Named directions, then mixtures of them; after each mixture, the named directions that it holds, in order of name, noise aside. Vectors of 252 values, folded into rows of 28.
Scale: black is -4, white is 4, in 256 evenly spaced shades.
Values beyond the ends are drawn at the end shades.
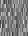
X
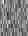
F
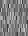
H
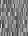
X.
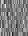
F, X.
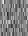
F.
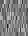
F, H.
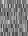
F, H.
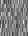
X.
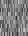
H, X.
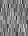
H.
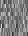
X.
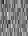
F.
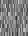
H, X.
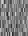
F, X.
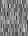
F, H.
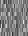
X.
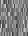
X.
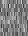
F, H.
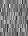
H.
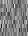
F, X.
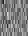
F.
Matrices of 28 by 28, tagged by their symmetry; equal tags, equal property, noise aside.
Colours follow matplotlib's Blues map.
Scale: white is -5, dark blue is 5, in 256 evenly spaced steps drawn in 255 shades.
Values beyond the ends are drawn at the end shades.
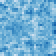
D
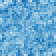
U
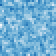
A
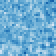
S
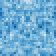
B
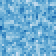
S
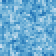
U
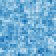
S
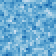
A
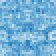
B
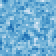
S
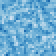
U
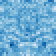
B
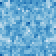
B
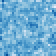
S
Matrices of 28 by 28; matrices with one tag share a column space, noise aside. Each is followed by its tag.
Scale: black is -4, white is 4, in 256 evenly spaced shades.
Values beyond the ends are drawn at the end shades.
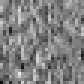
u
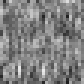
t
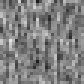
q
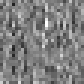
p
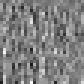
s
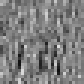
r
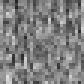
u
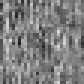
p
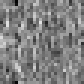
p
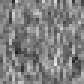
r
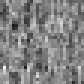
p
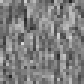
q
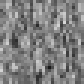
p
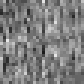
r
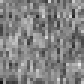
t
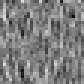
t
